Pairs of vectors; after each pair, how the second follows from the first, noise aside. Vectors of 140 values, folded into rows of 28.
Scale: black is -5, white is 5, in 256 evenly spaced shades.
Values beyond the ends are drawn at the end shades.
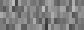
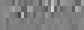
wrapped around, negated, partly zeroed.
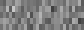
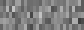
copied.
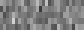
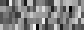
reversed, negated, scaled up.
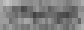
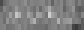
reversed, negated, partly zeroed.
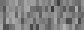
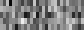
wrapped around, scaled up.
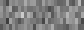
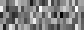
reversed, negated, scaled up.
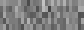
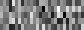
wrapped around, scaled up.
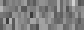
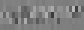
reversed, partly zeroed.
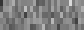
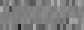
wrapped around, negated, partly zeroed.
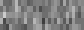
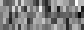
reversed, negated, scaled up.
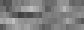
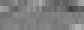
reversed, negated, partly zeroed.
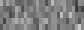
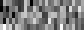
wrapped around, scaled up.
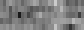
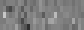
reversed, negated, partly zeroed.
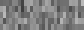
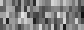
wrapped around, scaled up.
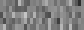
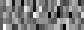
reversed, negated, scaled up.
